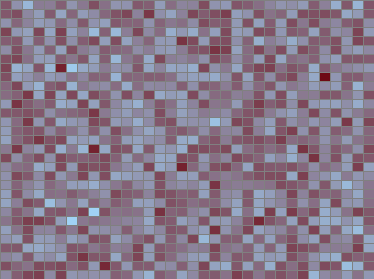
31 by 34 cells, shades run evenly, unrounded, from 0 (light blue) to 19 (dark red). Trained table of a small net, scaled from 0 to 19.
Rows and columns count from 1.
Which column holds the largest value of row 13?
9
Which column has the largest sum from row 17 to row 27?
20
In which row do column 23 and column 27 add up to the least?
2
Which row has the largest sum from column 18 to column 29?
6
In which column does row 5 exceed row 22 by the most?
33
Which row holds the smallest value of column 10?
17
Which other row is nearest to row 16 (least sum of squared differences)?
31
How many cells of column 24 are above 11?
13
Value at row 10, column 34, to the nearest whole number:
8
